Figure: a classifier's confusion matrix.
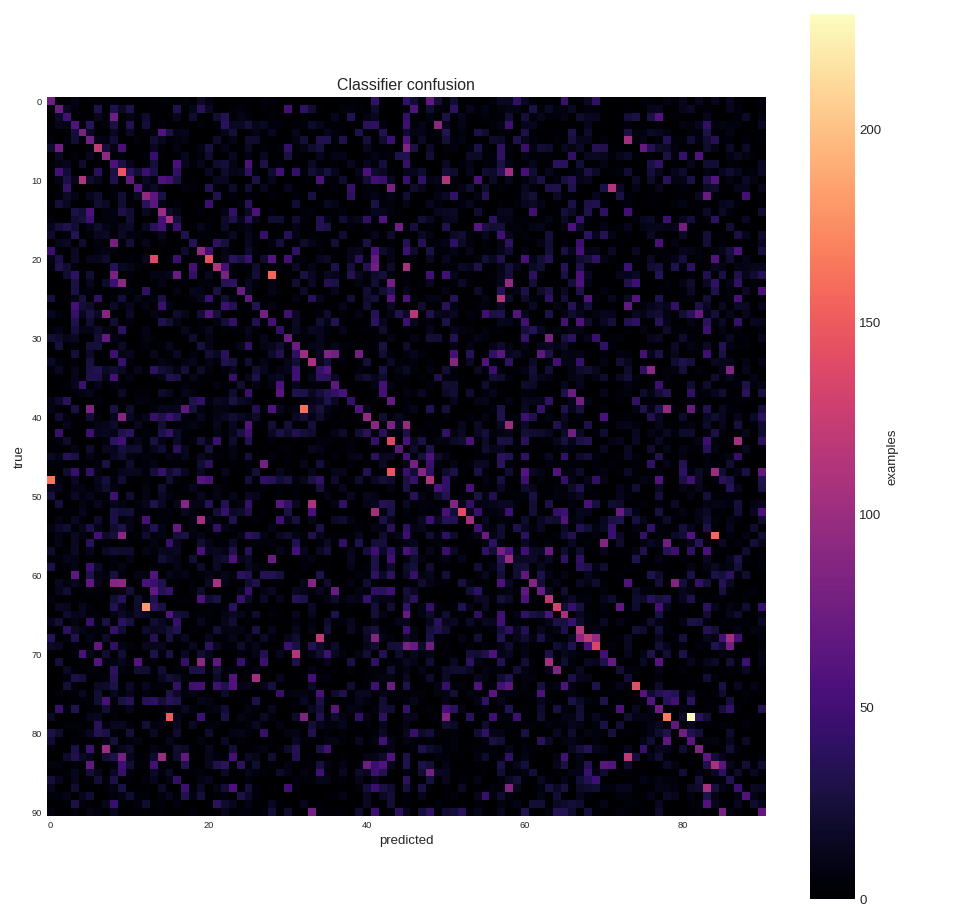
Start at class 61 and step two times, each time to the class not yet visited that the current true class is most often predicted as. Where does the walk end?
45
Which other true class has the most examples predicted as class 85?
90
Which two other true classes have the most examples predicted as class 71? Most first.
11, 84
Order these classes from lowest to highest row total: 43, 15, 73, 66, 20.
73, 66, 15, 43, 20
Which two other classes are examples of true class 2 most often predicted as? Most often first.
8, 77
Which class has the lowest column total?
89
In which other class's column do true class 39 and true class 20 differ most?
32
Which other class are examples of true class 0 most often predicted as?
48
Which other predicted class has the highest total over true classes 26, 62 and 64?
12
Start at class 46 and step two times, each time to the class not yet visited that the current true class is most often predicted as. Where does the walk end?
7
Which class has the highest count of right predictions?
78
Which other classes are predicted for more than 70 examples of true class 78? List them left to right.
15, 32, 50, 81
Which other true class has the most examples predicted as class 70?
56
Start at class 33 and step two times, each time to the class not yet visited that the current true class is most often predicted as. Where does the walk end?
17
